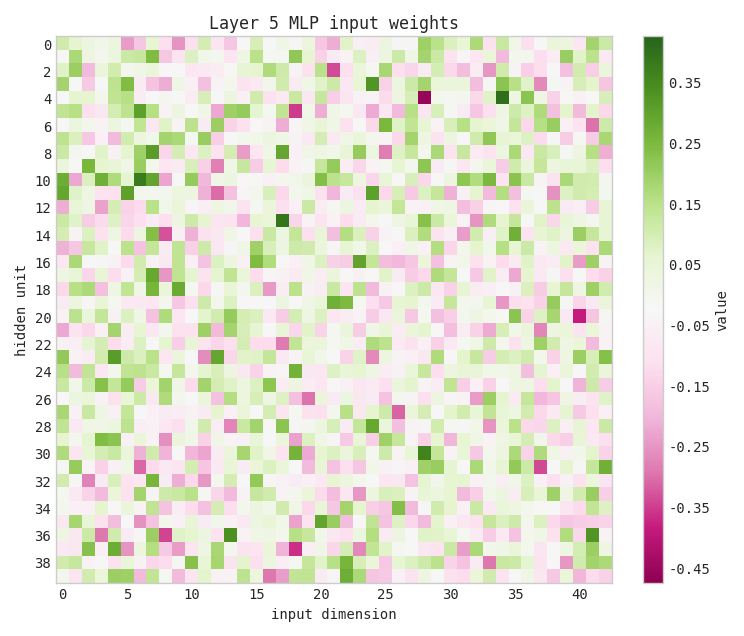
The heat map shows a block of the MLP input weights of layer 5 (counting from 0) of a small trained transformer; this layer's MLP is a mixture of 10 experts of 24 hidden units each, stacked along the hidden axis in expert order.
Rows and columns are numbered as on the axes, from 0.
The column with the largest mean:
7
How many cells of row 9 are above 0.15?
4
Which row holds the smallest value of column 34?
19
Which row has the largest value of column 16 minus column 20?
25
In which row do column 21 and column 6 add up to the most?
10
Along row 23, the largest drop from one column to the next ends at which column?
13
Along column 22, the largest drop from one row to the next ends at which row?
35
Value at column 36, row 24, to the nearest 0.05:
-0.2
